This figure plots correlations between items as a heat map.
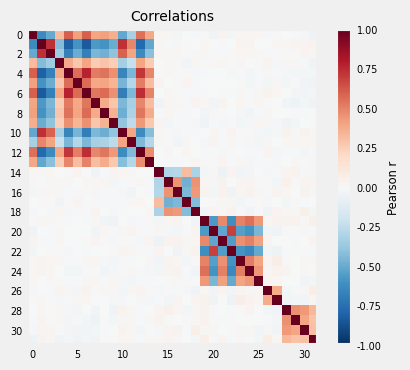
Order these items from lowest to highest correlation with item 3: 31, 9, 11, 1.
1, 11, 31, 9
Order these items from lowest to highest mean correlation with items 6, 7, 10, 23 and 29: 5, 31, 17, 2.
2, 17, 31, 5
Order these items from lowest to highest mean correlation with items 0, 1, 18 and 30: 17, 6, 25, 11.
17, 6, 25, 11
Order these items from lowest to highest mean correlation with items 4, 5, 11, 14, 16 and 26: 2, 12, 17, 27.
2, 17, 27, 12
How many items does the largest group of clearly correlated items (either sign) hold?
14
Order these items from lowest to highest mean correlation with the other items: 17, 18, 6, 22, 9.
22, 17, 18, 9, 6
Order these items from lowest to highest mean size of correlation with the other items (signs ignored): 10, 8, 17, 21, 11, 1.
17, 21, 11, 8, 10, 1
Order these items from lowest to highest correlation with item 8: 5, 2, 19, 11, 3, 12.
2, 11, 19, 3, 5, 12
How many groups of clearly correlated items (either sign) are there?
5
